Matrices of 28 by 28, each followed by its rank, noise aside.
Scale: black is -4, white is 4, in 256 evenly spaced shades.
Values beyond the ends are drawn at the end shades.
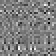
four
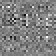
three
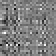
three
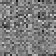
six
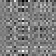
two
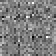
six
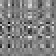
two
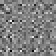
four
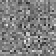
six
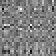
three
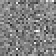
six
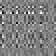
two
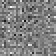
six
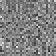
six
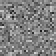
eight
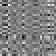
two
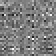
three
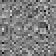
six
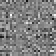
six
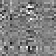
four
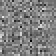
six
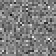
eight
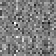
eight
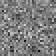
eight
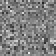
six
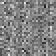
eight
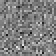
eight
